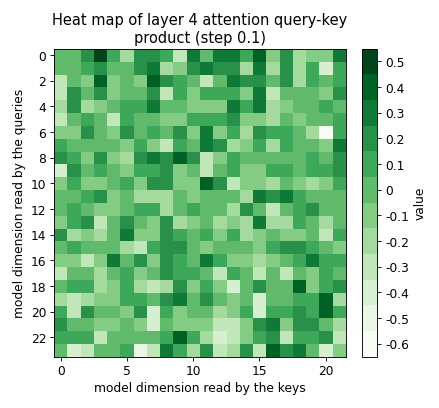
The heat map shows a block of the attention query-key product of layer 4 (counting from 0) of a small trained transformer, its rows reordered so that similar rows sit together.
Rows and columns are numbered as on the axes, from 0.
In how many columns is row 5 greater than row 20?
8
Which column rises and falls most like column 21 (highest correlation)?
12
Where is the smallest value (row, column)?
6, 20
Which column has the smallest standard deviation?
4
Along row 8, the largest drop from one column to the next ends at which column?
11
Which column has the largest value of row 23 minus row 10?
16
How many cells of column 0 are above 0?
6
